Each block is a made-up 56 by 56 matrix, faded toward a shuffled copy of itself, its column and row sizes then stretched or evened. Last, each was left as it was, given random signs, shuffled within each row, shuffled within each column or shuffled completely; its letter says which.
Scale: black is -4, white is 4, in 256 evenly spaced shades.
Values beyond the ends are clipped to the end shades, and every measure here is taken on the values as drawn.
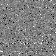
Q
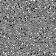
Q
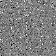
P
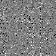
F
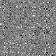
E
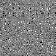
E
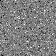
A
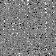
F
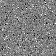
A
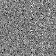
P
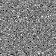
Q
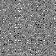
E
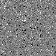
P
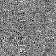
E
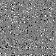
F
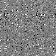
F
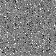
P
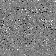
Q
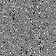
P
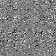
E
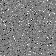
A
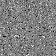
Q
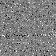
Q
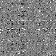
E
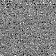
Q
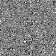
F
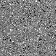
P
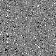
P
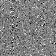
P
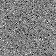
A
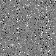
P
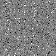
P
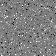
A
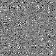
E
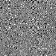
E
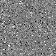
F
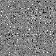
F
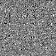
F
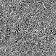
Q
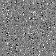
P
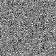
P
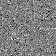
A
